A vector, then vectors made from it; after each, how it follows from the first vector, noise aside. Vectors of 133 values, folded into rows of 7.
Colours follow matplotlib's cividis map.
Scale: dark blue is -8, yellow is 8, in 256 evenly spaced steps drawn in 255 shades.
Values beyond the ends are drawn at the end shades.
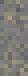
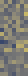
wrapped around, scaled up.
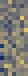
wrapped around, scaled up.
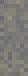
shrunk.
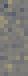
reversed, negated, partly zeroed.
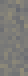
shrunk.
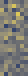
wrapped around, scaled up.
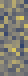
wrapped around, scaled up.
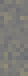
shrunk.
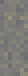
shrunk.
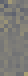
reversed, negated, partly zeroed.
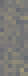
shrunk.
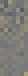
reversed, negated, partly zeroed.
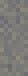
reversed, shrunk.
